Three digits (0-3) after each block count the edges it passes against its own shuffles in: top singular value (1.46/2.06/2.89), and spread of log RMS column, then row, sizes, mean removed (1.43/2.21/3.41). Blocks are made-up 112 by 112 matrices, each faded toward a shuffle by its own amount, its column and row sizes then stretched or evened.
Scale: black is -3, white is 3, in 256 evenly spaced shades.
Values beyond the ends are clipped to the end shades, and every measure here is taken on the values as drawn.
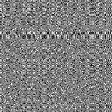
3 1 2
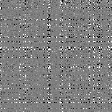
2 3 3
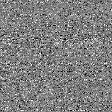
1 0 2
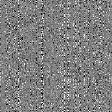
2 3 0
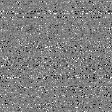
1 1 3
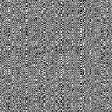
3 3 0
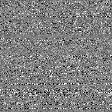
0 0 3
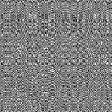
3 2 1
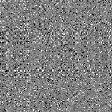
2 1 1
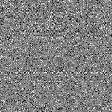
2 0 1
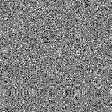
2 0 0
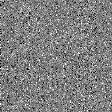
0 2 0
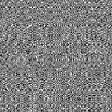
3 0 2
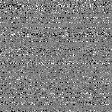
0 1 3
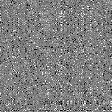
2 1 1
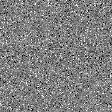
0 1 1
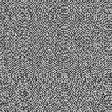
3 0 1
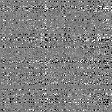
2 2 3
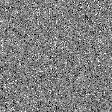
0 1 0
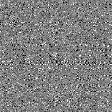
2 0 2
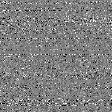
0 1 3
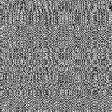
3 0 0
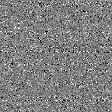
1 0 2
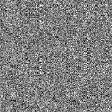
2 1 1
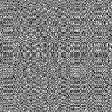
3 0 1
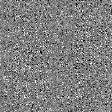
0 2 1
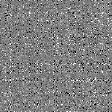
1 2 2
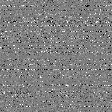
0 0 3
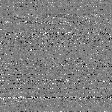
1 0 3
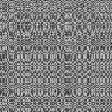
3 2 2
